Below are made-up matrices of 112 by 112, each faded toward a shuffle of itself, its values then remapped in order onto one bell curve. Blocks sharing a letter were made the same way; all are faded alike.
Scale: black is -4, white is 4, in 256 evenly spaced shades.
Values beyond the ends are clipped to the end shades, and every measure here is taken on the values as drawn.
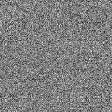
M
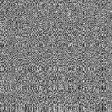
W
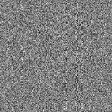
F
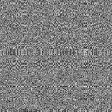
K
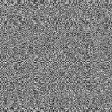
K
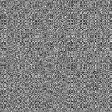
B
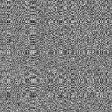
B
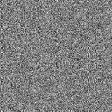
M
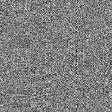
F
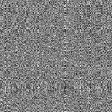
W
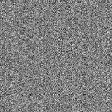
M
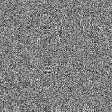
M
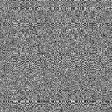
K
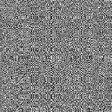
W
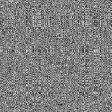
W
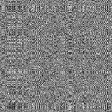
B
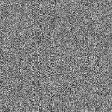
F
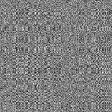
B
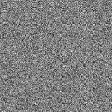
M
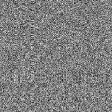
M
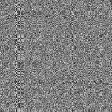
W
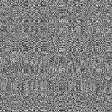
K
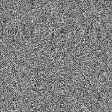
F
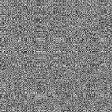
K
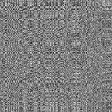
B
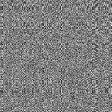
W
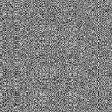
W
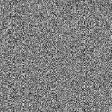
F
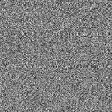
M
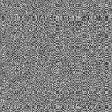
B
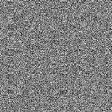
M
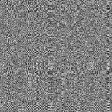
W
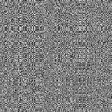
B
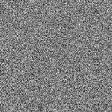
M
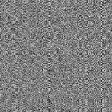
W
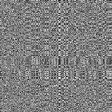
B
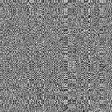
B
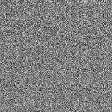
M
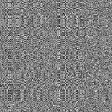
B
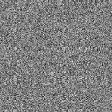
M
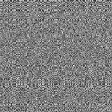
K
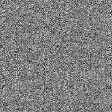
F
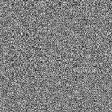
M
